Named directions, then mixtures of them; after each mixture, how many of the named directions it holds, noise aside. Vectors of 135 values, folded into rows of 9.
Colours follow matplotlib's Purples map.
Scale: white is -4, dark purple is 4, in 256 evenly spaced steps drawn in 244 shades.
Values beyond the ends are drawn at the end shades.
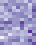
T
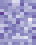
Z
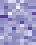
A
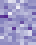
one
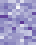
one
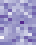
two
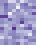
one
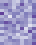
two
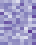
two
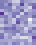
one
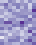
one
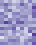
three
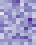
one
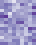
three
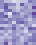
three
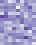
three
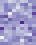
two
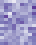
three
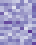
two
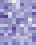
two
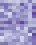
three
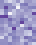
one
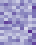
two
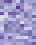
two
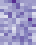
two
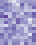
two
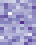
two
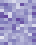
three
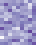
one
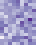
two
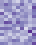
two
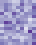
two
